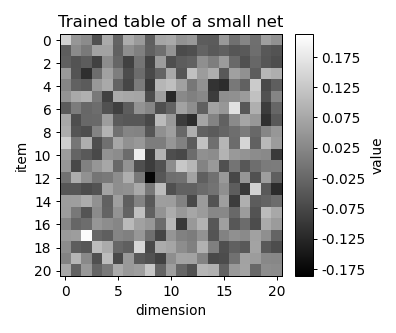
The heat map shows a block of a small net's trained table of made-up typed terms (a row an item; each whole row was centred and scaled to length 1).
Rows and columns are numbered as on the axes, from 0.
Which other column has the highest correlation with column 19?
20
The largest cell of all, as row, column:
17, 2
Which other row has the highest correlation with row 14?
9
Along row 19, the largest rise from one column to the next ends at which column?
4
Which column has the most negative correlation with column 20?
18
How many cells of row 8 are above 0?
11
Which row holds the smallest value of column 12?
7
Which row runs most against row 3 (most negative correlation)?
5
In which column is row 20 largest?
8
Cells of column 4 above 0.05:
10
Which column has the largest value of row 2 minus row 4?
15
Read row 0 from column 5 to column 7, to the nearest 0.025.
-0.025 0.075 0.05
